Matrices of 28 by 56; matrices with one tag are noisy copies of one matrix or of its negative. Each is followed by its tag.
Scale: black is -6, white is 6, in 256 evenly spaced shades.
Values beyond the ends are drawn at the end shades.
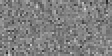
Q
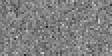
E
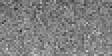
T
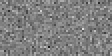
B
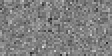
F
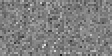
F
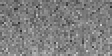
T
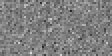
F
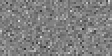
B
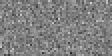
Q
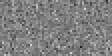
Q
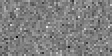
E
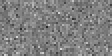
E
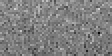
T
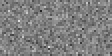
B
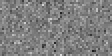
F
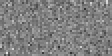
Q
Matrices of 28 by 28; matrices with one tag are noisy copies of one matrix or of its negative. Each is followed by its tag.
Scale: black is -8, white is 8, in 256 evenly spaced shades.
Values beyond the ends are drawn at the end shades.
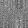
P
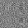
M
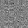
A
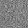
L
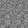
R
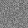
M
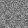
R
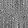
P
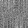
P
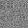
L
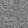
A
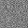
L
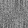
P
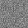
M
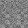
R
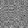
A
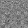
R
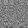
A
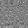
A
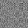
M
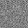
L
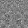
R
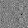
M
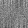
P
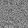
A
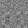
R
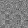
R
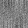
P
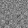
R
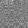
A
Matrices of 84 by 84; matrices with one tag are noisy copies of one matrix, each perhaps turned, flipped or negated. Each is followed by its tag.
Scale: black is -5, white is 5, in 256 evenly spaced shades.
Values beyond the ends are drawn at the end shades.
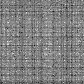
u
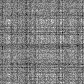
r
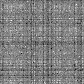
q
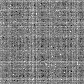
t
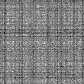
t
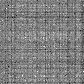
u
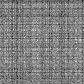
u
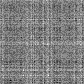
q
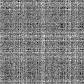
q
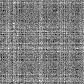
q
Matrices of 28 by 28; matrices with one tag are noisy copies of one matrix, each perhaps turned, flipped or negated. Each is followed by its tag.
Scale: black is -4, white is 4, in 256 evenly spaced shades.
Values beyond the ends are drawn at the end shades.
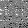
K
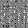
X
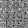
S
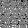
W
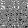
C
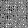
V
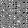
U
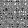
U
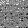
K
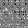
U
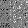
C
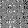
K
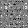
X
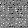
V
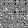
U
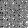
W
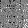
K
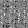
X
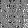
K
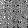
K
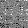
K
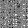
U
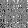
K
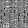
X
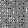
V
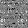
X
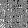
K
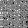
W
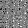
S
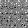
S
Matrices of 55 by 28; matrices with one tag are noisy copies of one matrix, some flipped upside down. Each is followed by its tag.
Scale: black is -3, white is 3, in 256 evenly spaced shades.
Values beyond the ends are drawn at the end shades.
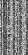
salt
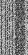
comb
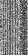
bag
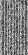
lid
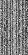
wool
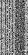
comb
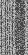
comb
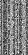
salt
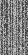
wool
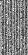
lid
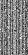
wool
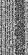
comb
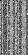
salt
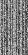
wool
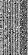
bag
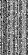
salt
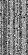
salt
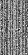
wool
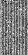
lid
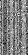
salt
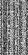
salt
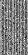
lid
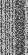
comb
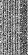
bag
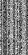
salt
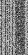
comb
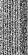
bag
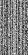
wool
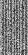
lid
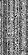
salt
